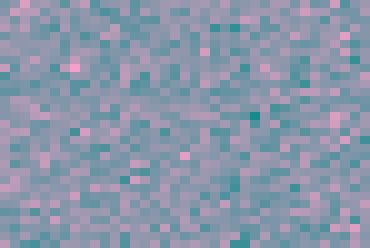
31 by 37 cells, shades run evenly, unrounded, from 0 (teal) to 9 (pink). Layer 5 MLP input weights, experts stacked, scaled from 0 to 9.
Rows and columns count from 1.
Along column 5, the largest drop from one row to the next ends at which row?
16
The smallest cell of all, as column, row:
26, 15
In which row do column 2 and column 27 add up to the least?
19
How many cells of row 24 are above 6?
6
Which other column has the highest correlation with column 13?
37
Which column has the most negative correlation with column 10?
4
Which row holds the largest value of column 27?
9
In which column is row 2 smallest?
11
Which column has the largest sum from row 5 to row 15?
21
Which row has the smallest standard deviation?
13
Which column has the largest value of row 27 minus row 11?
31
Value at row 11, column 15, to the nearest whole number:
3
